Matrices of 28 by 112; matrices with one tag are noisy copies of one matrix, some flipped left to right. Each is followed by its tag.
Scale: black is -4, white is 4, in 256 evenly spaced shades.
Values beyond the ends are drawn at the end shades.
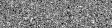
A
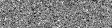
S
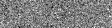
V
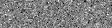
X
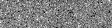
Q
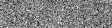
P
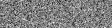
P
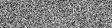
P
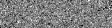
A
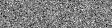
A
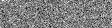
Q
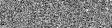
S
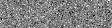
Q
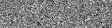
P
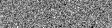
V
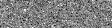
S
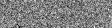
V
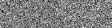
Q
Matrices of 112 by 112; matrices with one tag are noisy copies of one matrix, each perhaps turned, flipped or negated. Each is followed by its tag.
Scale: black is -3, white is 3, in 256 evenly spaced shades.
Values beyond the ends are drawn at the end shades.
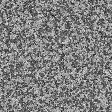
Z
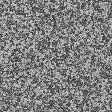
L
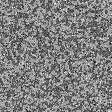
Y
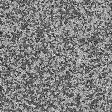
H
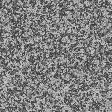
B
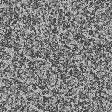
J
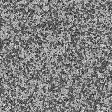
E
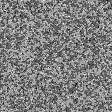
E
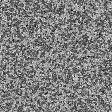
J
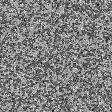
J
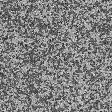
H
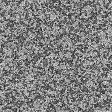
L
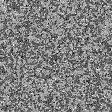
B
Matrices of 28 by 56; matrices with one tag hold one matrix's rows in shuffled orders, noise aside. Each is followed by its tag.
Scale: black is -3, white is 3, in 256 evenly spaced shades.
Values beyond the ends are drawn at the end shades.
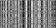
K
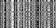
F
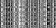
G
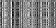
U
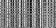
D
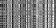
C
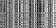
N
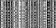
G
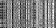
C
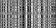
K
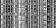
G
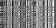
C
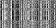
U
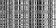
N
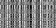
D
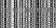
F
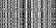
K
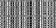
D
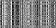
U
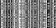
G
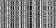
D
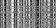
F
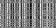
D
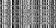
U
